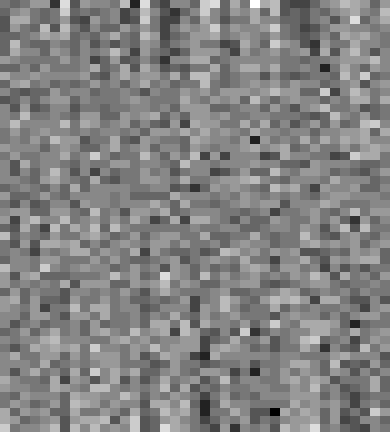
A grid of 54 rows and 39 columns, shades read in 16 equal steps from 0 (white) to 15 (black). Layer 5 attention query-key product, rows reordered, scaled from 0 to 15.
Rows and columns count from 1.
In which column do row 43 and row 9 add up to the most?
33
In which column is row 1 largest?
14
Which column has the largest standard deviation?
21
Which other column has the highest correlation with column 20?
37
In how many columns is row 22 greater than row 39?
22
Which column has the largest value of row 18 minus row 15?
26
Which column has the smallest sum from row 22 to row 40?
10
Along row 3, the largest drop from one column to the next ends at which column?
15
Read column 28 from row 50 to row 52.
7 8 15
